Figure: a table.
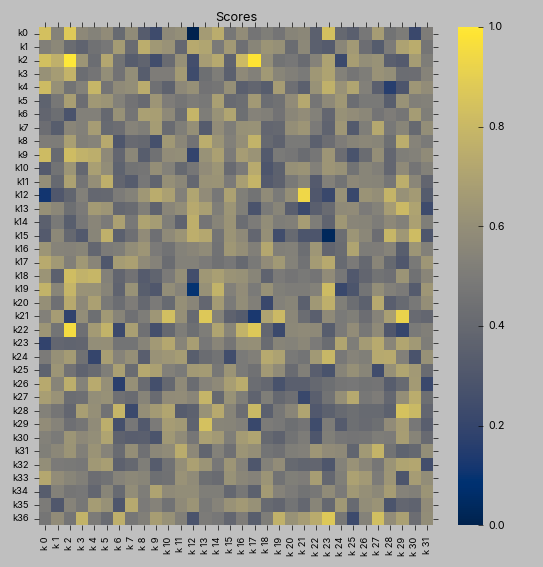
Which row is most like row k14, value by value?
k6
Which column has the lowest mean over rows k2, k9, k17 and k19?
k 12
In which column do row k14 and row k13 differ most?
k 21
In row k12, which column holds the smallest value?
k 0
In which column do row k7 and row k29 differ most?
k 13
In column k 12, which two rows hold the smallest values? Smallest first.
k0, k19
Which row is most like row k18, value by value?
k9
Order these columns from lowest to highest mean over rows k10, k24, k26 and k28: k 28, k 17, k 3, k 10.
k 28, k 3, k 10, k 17
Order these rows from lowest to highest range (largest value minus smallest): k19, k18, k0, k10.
k10, k18, k19, k0
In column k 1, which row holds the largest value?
k2
